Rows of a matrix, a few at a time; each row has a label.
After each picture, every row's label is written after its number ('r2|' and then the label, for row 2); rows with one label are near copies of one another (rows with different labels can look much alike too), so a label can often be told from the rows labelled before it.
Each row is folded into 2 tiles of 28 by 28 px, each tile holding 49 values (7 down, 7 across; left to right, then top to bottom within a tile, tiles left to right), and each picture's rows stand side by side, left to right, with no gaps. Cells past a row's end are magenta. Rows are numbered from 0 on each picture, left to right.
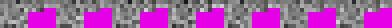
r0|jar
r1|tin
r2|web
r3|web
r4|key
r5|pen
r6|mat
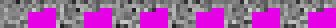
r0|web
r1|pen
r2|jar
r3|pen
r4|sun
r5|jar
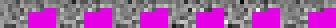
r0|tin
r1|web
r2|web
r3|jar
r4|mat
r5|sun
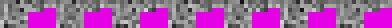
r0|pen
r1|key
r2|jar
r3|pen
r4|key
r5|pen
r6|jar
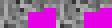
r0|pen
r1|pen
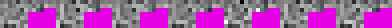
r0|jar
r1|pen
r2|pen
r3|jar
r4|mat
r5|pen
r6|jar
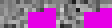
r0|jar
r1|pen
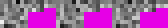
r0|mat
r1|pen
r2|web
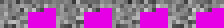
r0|jar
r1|sun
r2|web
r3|sun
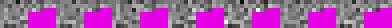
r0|web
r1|jar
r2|pen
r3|sun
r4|mat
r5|web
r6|jar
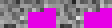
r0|tin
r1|tin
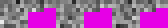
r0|mat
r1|key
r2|tin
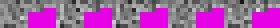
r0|tin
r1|pen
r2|pen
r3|key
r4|web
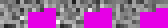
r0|tin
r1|mat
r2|pen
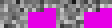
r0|key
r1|web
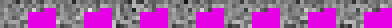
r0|web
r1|mat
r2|pen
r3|web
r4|jar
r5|sun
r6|jar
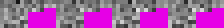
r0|web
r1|sun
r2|sun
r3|sun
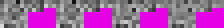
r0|key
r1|key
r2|jar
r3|jar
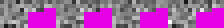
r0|jar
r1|sun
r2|sun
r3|mat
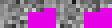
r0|sun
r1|key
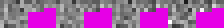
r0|pen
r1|key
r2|key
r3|mat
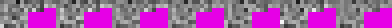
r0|key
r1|web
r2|web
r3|web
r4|pen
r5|mat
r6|jar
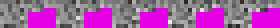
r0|tin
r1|tin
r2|sun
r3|mat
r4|jar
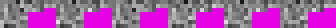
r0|pen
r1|mat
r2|pen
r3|web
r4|mat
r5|web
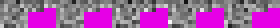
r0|key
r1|web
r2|web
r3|mat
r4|pen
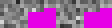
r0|mat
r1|tin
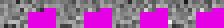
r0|jar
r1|tin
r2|web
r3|mat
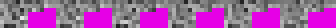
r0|tin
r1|tin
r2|jar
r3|pen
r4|pen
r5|sun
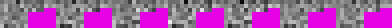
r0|key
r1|jar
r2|sun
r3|mat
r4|web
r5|jar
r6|web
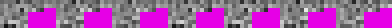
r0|jar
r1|sun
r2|sun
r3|jar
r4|jar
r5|sun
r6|web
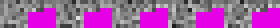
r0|jar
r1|tin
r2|web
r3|pen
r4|key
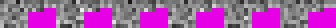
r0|key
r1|sun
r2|mat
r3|mat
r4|tin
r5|web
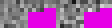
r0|key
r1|web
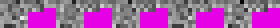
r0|tin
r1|key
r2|key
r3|tin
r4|key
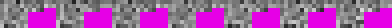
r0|key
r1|pen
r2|key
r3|key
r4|jar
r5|jar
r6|sun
